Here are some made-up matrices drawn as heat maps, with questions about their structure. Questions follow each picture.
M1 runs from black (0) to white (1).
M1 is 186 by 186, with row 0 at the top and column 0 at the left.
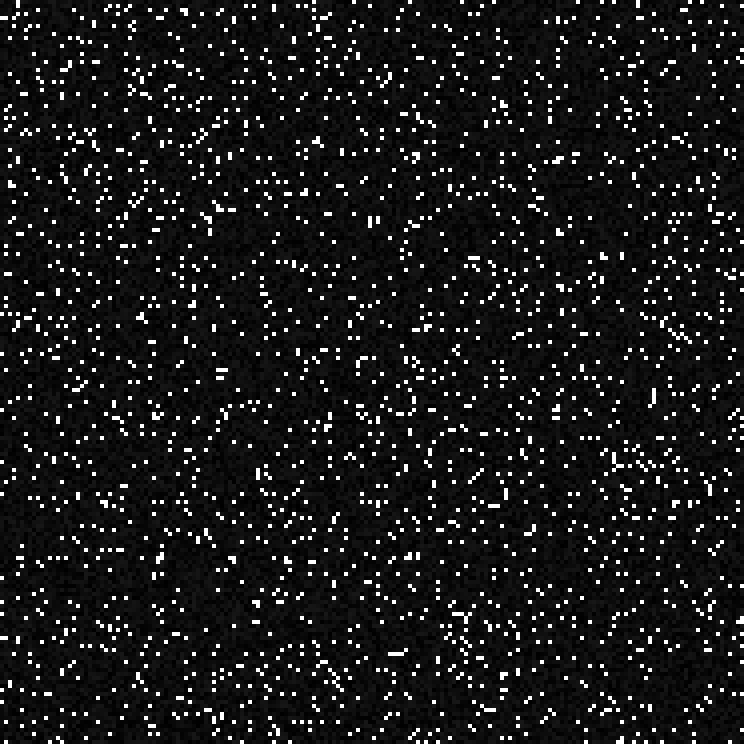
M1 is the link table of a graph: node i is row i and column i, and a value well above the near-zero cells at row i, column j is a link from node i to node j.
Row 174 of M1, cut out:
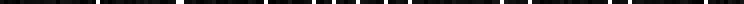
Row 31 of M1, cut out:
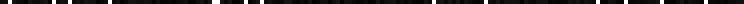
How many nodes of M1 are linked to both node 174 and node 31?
1
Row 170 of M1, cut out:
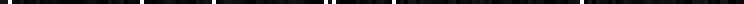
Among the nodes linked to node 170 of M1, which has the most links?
node 81
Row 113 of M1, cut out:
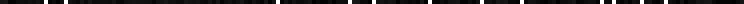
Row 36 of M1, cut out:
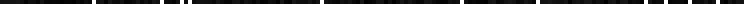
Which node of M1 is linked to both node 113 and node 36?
node 166
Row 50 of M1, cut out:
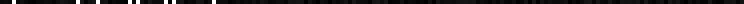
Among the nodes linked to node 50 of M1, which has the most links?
node 24
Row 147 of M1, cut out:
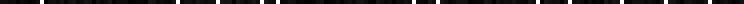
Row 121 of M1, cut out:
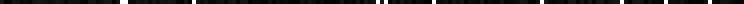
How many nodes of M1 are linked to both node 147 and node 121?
3
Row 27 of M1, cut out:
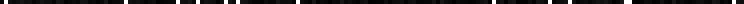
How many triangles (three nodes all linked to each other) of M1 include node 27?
5
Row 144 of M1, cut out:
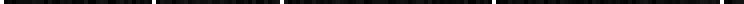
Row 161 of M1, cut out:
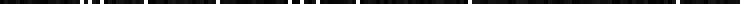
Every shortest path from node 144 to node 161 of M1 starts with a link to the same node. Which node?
node 180
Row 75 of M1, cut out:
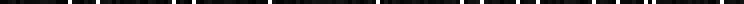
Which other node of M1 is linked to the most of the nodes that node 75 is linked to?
node 15
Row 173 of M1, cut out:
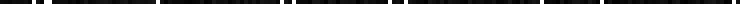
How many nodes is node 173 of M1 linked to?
12
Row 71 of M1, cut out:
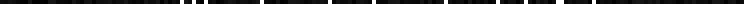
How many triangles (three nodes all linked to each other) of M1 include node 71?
1
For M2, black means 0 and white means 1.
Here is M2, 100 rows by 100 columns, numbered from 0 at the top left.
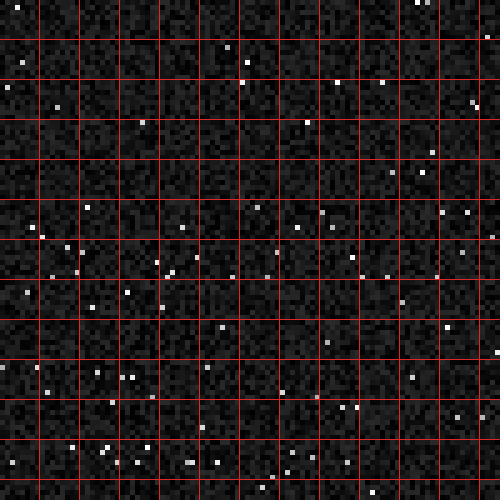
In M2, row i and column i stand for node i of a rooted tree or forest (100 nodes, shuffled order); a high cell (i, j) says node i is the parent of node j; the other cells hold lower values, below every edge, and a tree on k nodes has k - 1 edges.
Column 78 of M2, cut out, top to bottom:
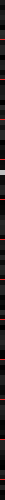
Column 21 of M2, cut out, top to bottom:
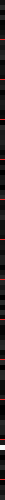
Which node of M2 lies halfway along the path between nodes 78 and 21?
54
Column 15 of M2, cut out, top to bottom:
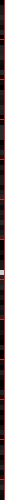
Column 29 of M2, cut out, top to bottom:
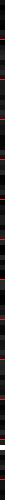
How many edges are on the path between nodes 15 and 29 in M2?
5
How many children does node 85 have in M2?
1
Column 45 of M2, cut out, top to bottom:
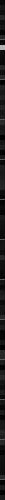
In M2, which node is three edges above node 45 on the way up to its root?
34
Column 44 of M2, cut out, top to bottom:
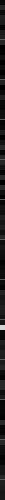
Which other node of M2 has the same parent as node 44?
89
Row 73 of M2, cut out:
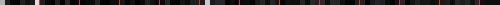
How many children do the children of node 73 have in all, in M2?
5
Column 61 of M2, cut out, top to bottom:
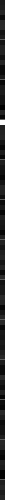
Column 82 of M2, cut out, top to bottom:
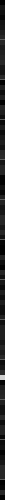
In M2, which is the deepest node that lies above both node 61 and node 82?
75
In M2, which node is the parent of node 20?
90
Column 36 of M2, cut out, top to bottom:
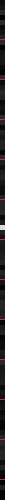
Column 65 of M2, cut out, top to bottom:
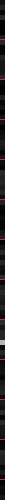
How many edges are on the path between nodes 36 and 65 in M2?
9
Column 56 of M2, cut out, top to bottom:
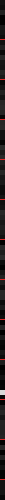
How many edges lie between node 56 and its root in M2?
9
